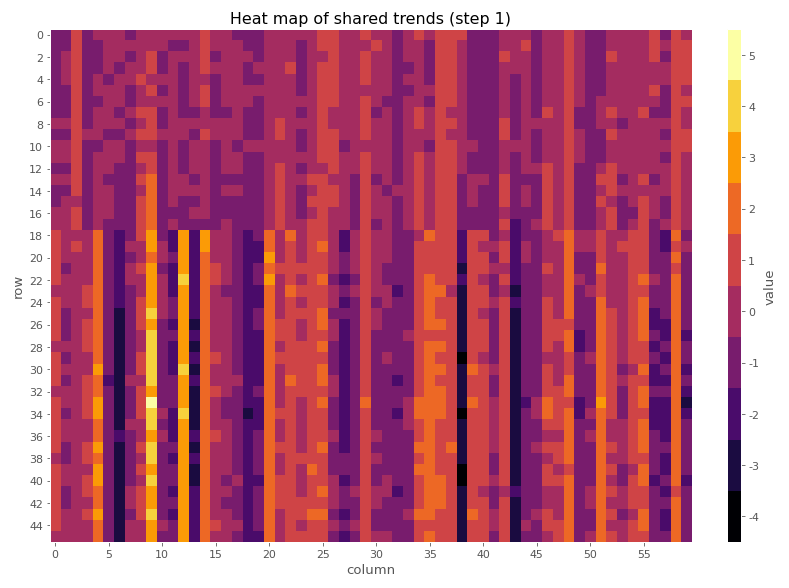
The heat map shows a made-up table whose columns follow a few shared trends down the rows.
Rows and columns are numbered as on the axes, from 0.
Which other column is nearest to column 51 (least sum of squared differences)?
35
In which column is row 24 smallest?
38
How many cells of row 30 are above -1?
34
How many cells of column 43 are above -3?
25
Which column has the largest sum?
9
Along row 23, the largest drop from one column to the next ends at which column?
13
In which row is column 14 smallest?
17
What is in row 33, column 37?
1
